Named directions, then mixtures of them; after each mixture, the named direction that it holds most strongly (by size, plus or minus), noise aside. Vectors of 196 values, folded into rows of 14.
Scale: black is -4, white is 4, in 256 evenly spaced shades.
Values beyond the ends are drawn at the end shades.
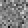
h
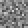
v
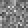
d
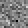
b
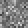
d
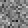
b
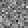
b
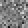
h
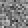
b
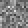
d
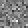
b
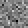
b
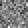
h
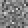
v
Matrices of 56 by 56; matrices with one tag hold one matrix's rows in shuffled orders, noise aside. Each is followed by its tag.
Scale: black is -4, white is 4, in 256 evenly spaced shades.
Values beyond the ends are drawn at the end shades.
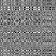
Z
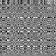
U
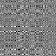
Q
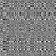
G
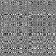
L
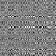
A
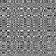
U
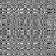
U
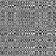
A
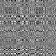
Q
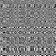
G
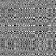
A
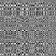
Q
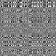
L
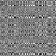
A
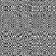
L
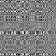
Q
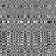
U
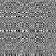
Q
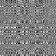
Q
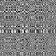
Q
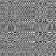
A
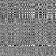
A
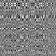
Q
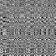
G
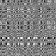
U
